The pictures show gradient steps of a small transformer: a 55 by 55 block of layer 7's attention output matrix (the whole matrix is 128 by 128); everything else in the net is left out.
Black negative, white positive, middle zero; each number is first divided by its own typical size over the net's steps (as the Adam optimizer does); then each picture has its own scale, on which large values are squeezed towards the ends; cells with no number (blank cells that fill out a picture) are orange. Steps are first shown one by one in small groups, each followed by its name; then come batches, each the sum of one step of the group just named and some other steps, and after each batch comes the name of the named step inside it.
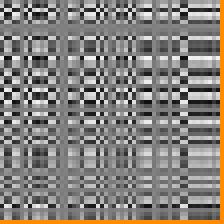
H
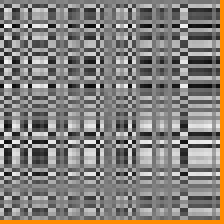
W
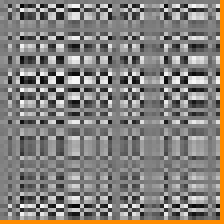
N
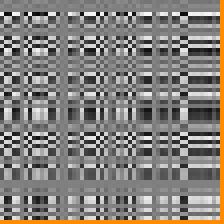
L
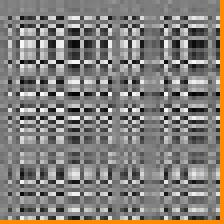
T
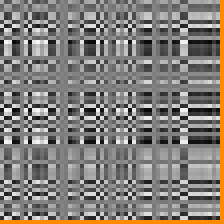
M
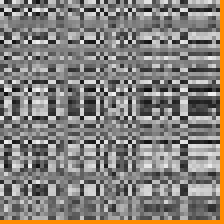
H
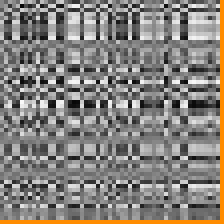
N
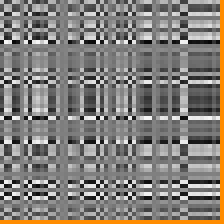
M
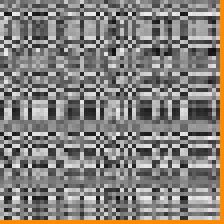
L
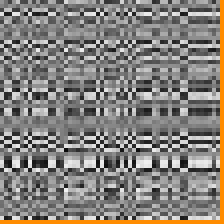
L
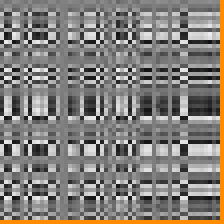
M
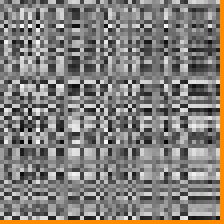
M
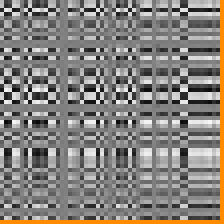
H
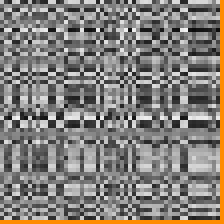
M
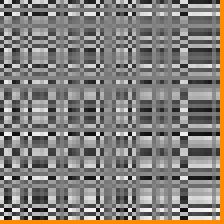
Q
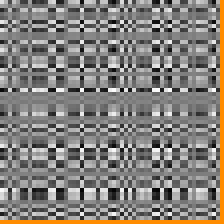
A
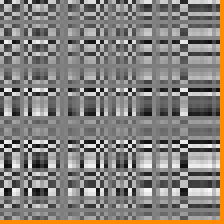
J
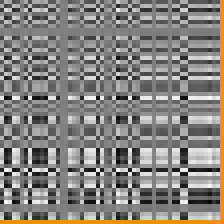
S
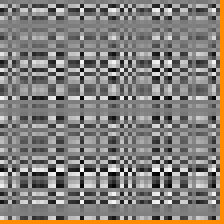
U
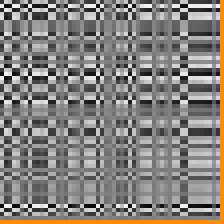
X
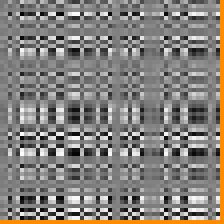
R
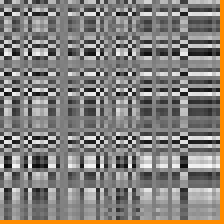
J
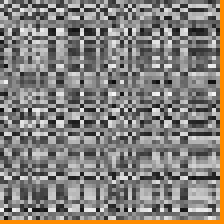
Q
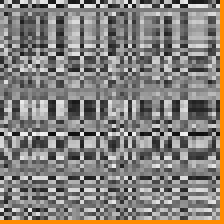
Q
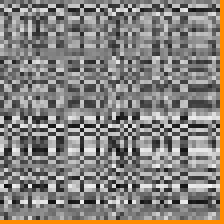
S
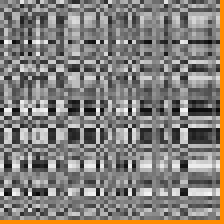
J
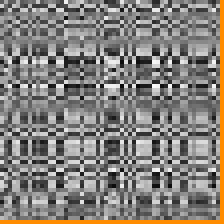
U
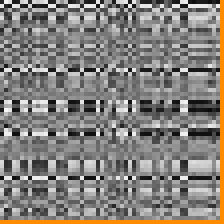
Q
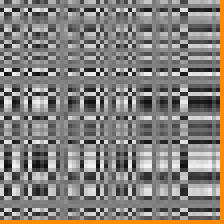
J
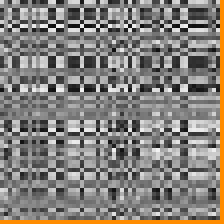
A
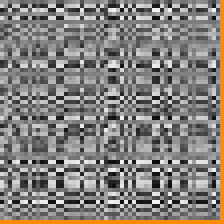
U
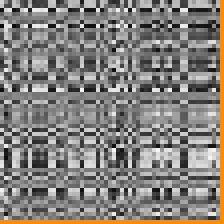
A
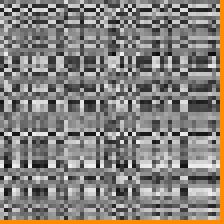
Q
